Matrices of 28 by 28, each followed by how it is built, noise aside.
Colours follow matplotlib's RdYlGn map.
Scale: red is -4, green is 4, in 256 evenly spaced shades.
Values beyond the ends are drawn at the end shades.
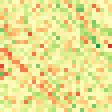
Toeplitz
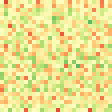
repeating columns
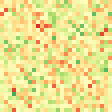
Toeplitz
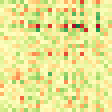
low rank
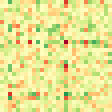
low rank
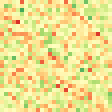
Toeplitz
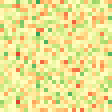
repeating rows
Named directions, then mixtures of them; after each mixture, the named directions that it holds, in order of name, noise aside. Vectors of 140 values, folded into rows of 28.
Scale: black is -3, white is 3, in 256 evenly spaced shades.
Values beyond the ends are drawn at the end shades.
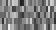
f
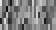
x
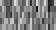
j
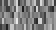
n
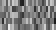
f.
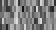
n.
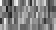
j, x.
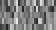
n.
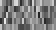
f, x.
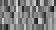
n.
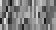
x.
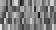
f, x.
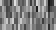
j.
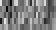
j, x.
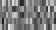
f.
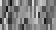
x.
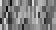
x.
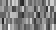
f.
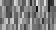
j.
